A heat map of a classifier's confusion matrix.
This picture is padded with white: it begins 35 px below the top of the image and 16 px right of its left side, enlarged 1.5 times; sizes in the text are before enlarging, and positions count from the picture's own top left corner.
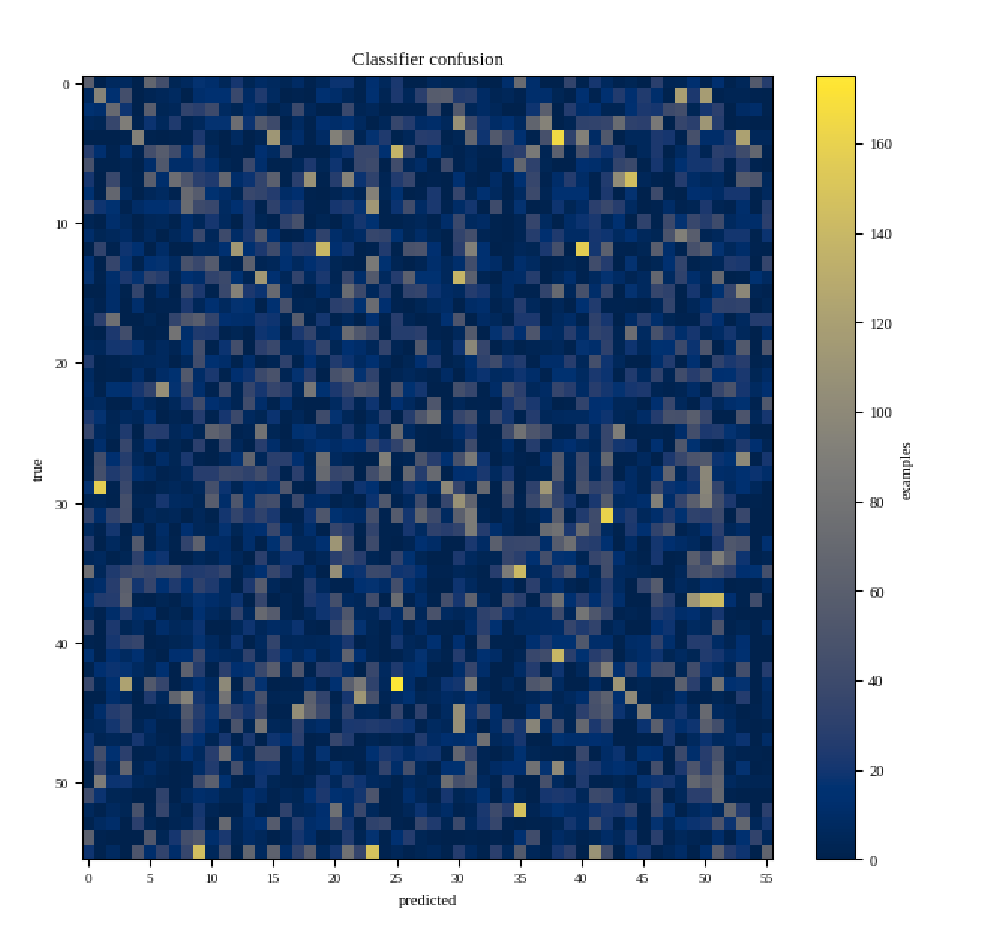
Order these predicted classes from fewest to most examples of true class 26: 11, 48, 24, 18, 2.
2, 18, 24, 11, 48
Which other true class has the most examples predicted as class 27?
31
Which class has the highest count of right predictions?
35
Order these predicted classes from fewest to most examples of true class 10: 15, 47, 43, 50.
15, 43, 50, 47
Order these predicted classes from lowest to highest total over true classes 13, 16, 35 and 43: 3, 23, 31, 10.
10, 31, 3, 23
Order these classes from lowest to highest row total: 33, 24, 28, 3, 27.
24, 33, 27, 28, 3
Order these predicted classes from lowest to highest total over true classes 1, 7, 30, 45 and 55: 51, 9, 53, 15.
53, 51, 15, 9
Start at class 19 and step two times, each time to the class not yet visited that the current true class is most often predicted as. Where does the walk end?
42
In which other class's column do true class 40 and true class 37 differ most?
51
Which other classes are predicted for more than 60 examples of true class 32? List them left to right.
31, 37, 38, 40
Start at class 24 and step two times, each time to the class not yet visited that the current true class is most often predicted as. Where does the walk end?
50
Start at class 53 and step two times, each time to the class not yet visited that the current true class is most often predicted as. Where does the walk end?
48
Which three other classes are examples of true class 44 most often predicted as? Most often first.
22, 8, 11
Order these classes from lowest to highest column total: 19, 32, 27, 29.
29, 32, 27, 19
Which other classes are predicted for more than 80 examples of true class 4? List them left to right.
15, 20, 38, 40, 53
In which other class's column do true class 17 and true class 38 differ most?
40
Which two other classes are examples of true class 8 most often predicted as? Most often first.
23, 2
